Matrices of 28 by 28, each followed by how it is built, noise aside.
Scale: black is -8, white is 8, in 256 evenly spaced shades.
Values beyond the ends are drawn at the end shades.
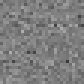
uneven rows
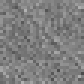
Toeplitz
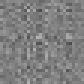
low rank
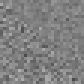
lower triangular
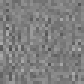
low rank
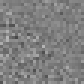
lower triangular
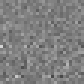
uneven rows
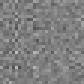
low rank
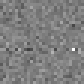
uneven rows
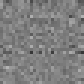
low rank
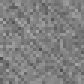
Toeplitz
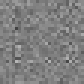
low rank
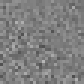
lower triangular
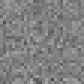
low rank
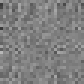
low rank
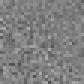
lower triangular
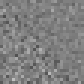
lower triangular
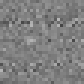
uneven rows
